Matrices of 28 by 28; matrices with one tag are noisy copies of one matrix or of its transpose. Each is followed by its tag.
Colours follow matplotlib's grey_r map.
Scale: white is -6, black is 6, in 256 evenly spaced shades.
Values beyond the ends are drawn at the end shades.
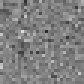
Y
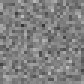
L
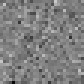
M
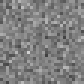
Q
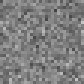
Q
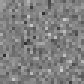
L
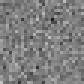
Y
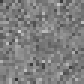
Q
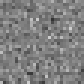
Y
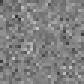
Q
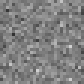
M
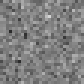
Q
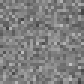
M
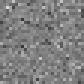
M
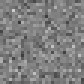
M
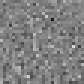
Y
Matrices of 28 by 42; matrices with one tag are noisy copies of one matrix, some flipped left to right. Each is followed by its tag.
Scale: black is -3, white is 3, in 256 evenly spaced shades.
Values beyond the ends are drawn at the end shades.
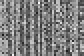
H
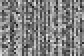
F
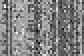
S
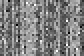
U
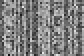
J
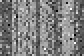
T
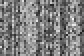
U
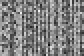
F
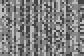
H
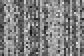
U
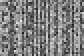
F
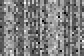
U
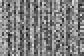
H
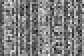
J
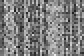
U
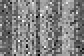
T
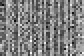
H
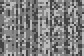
J
